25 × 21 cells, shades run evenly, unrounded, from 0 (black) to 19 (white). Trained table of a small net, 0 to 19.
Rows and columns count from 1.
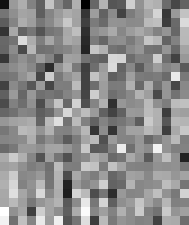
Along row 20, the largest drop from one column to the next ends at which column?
8
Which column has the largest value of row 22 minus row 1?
10
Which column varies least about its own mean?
15
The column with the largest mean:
9
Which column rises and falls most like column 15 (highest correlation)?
12
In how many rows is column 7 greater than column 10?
15
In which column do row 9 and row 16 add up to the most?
20
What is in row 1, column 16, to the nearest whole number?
11
